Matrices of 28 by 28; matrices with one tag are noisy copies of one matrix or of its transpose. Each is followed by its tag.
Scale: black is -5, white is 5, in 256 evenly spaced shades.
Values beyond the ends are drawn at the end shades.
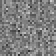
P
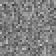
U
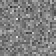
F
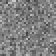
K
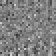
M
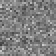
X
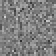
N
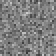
P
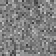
K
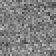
X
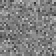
K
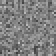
M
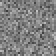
F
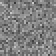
F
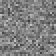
N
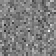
X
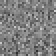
M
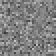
N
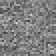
N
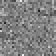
K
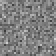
U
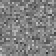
U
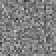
U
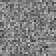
P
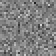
F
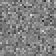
U
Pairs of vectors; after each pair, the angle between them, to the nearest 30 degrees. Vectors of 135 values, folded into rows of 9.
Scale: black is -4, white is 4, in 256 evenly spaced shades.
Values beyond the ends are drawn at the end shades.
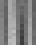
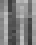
150 degrees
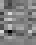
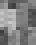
90 degrees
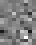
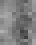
120 degrees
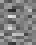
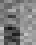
120 degrees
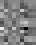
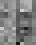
60 degrees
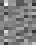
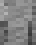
120 degrees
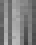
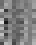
120 degrees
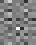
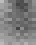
120 degrees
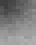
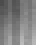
30 degrees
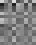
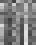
120 degrees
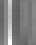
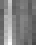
30 degrees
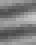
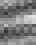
30 degrees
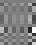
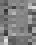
60 degrees
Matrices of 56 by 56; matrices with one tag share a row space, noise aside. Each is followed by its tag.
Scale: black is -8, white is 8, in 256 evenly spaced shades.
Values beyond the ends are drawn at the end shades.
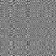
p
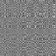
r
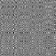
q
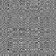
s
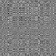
s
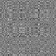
s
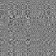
p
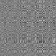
r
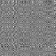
q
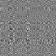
p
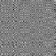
q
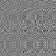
r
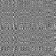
q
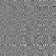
r
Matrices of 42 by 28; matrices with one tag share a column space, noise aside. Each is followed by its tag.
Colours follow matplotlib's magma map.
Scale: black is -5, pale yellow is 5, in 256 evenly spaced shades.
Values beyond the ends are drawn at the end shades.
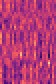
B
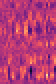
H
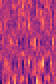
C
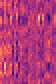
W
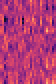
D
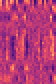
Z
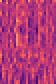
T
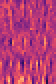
C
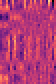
Z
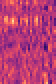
D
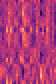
T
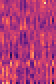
B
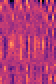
Z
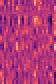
D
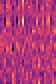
D
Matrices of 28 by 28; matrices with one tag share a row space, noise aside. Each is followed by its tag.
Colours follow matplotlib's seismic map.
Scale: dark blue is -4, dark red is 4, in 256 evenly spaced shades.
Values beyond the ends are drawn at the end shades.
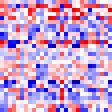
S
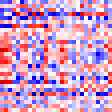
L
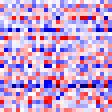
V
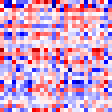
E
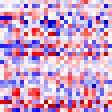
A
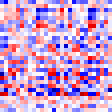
S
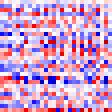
A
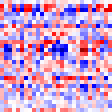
V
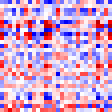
V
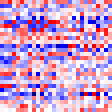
L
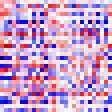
L
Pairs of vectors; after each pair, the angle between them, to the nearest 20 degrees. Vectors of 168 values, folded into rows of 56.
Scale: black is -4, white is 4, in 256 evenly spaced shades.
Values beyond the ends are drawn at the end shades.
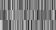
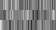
40 degrees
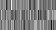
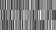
140 degrees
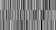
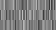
80 degrees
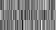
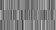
20 degrees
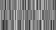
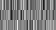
100 degrees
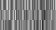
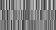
100 degrees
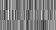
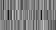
140 degrees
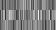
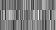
20 degrees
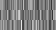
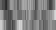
80 degrees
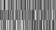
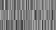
160 degrees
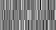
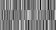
20 degrees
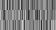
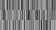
20 degrees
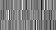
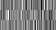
20 degrees
